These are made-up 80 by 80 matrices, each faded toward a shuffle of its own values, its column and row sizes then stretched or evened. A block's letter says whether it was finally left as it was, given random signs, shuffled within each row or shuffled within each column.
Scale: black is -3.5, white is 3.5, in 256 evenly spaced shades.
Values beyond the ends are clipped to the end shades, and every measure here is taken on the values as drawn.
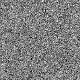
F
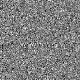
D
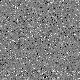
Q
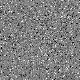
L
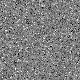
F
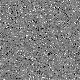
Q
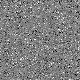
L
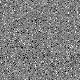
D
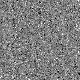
F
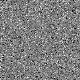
L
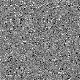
D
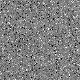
F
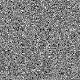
D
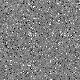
D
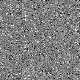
D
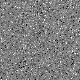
F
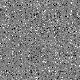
D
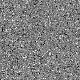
F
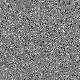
Q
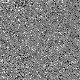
D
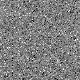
F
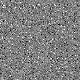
D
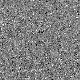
L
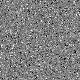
Q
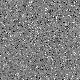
Q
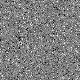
F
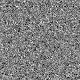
Q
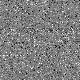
Q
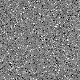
F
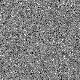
Q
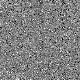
L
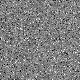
Q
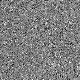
L
